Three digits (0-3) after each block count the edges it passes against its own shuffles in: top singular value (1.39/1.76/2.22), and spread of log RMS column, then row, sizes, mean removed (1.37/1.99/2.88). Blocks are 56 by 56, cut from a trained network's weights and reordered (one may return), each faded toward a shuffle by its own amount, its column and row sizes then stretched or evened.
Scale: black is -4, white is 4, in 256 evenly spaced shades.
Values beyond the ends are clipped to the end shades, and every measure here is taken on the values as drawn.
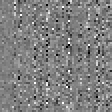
1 3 0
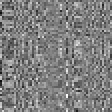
3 3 0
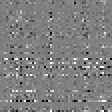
1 2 3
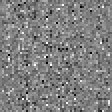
0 2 0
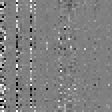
2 3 1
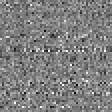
2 0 2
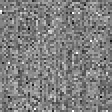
1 0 0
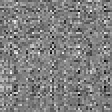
3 2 2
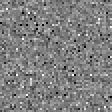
0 0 1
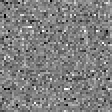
0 0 2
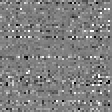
1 2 3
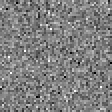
0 0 0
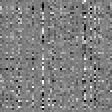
2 3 2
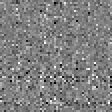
1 2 1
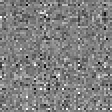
1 2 2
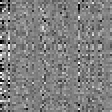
3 3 0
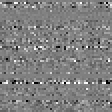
1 0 3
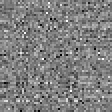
2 1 1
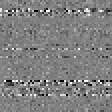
2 0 3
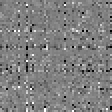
1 2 2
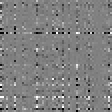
3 3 2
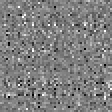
1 2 2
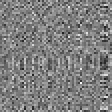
3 2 1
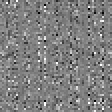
0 3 1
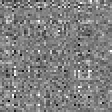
2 2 2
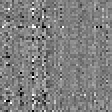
2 2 1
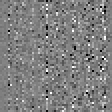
0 3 0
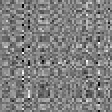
3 2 0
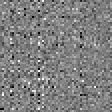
2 2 1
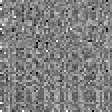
2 1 0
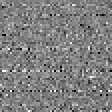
2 0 2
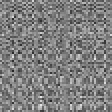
3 3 0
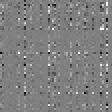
1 3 2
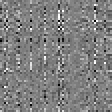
3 3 1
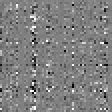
1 3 2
